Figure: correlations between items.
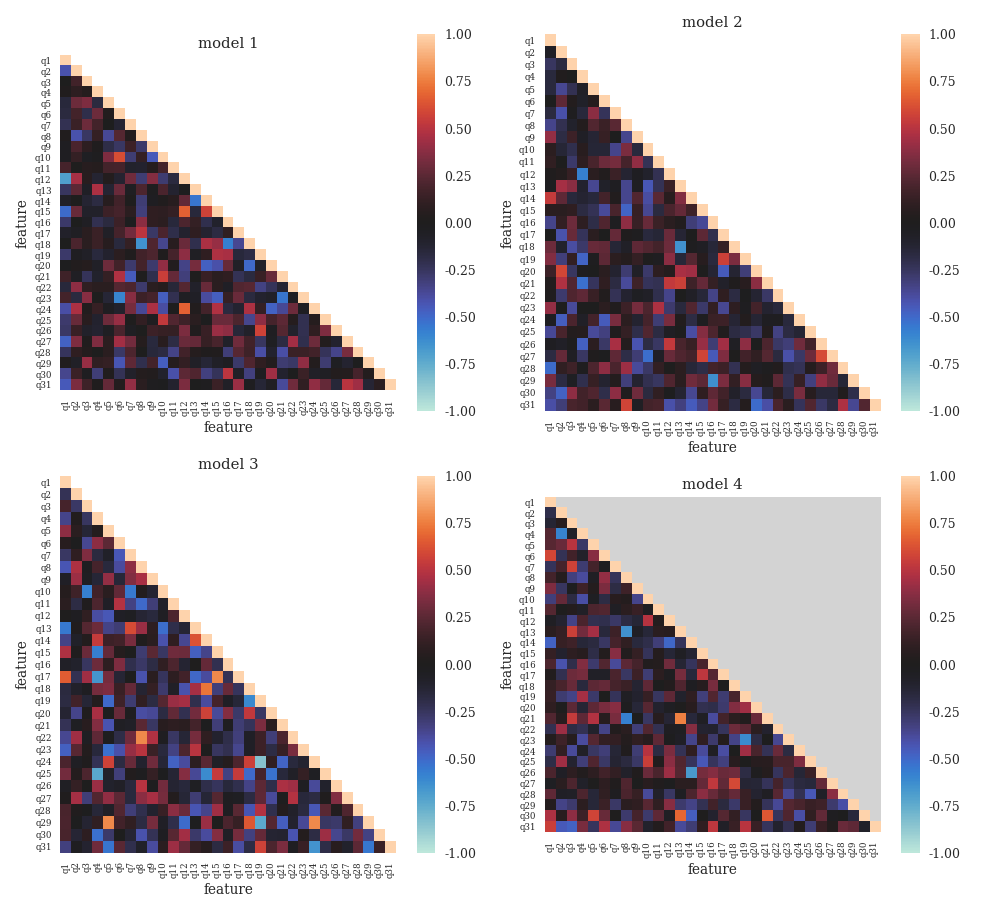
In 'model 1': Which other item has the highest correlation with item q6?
q10
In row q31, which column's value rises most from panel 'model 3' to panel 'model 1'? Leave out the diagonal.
q24
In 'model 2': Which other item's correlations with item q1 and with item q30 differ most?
q14
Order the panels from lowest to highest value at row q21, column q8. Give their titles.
model 4, model 2, model 1, model 3
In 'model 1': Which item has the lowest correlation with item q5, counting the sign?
q8
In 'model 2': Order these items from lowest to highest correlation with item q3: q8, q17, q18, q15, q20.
q18, q20, q8, q15, q17
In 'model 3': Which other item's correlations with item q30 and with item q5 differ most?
q29
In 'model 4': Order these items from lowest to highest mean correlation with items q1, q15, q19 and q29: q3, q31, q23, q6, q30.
q3, q23, q30, q6, q31
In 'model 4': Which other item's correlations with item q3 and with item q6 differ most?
q31
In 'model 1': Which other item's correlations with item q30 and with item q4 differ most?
q16
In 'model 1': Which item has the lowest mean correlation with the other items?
q1
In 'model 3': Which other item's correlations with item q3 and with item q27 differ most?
q10
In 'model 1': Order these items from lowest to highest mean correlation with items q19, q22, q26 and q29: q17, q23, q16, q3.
q17, q23, q3, q16
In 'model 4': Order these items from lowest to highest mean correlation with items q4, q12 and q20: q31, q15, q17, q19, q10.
q15, q17, q10, q31, q19
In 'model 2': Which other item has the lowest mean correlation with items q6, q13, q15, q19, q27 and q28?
q10
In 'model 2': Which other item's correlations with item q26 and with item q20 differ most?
q17
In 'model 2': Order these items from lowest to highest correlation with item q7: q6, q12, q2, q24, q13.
q2, q6, q13, q12, q24
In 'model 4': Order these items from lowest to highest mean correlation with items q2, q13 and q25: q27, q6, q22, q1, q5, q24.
q6, q1, q27, q24, q22, q5
